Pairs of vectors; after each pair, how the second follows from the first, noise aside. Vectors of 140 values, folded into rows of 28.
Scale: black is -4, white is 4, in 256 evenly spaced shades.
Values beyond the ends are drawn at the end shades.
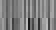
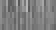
reversed, negated, shrunk.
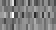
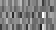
reversed.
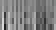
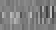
reversed, negated, partly zeroed.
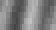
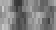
wrapped around, negated.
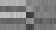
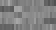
wrapped around, negated, shrunk.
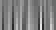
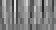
reversed.
